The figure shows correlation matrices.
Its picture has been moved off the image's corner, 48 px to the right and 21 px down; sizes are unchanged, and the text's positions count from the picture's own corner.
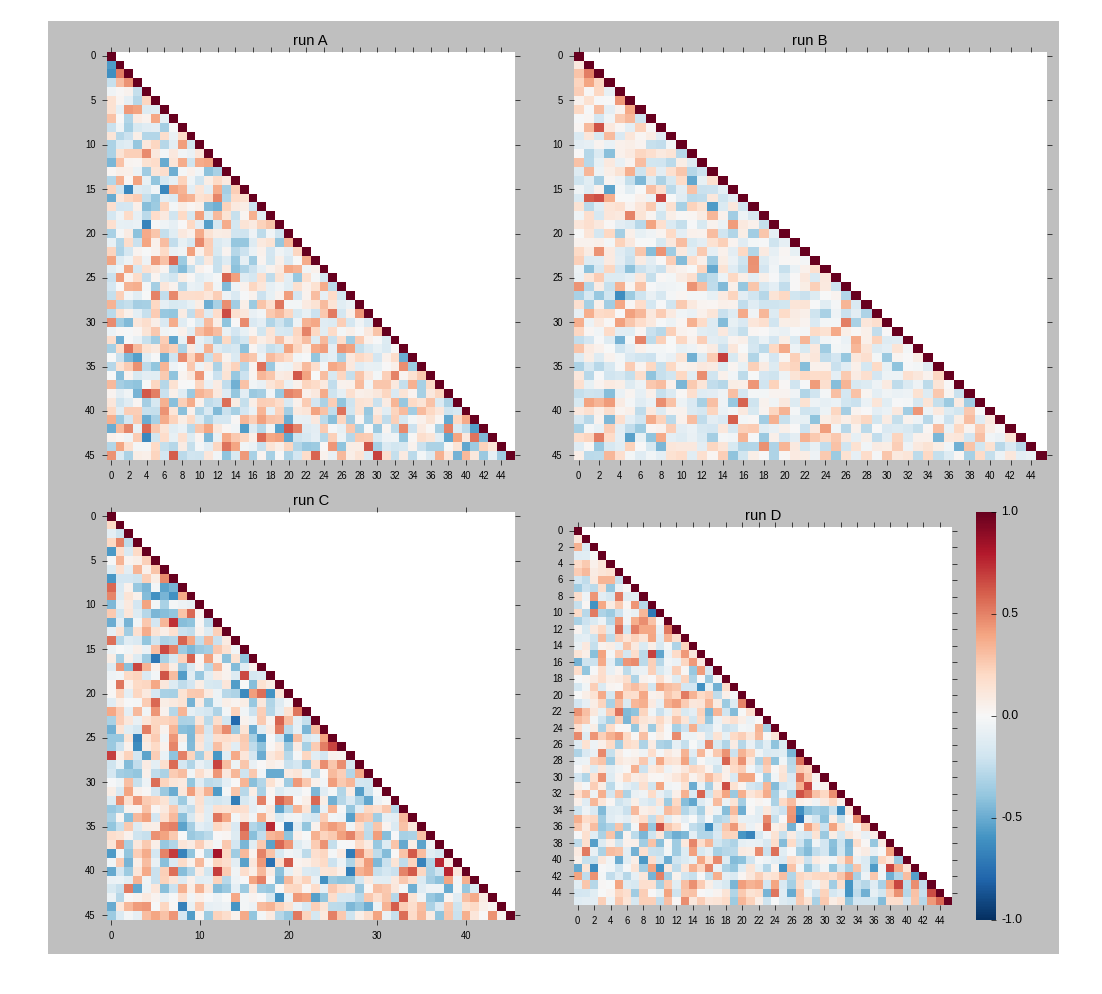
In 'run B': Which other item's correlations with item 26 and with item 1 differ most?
16
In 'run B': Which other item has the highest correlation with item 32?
6
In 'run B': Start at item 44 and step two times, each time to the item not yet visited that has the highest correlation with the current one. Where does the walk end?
5
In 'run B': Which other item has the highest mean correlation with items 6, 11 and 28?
26
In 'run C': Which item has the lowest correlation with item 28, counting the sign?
31
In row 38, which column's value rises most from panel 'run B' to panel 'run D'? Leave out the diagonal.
39
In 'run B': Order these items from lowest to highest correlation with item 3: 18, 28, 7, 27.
28, 27, 7, 18
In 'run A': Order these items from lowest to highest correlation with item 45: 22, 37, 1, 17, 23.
1, 17, 22, 37, 23
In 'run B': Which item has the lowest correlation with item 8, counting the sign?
44
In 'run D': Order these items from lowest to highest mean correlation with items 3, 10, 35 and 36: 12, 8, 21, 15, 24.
15, 24, 21, 12, 8
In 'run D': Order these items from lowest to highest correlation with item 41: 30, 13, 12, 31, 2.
2, 31, 12, 30, 13
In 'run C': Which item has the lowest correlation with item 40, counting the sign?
27
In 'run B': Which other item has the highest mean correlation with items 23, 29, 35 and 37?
17
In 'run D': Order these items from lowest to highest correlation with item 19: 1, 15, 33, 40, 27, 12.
15, 40, 27, 1, 33, 12
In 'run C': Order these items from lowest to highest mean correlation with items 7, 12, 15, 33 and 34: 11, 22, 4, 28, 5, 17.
11, 22, 5, 17, 4, 28
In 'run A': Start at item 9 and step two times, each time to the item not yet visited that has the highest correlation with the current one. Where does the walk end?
36
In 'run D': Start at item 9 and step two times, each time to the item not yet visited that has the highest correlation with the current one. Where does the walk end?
32
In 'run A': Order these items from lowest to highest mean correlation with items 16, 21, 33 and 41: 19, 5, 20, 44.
44, 5, 19, 20
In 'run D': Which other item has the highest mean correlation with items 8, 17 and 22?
5
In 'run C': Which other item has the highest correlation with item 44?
32
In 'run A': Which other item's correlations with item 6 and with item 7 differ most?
15
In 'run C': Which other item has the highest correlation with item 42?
2
